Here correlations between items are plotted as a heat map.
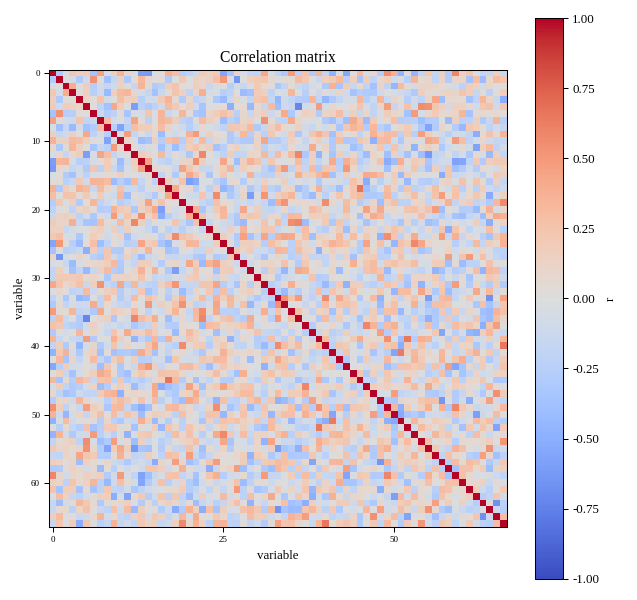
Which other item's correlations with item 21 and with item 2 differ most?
47
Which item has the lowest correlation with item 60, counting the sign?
13
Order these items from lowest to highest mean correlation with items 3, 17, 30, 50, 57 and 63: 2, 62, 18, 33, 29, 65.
29, 62, 65, 33, 2, 18
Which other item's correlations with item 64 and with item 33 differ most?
55
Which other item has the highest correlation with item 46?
37
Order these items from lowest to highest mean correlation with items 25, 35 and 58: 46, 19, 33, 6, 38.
38, 6, 46, 19, 33
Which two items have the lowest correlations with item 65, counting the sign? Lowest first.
63, 52
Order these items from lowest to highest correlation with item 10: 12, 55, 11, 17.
12, 11, 17, 55
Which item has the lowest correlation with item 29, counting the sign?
18
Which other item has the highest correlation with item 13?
21
